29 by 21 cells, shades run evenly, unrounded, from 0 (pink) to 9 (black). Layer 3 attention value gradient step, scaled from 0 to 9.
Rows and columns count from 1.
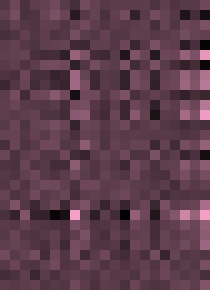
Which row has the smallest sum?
12
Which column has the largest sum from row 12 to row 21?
16
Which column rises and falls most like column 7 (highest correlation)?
13
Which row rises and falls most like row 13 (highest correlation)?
10
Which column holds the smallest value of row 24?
21
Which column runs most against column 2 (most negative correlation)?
3
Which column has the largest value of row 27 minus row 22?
8
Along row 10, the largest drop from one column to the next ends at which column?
9
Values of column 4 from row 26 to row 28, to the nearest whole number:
5 6 7
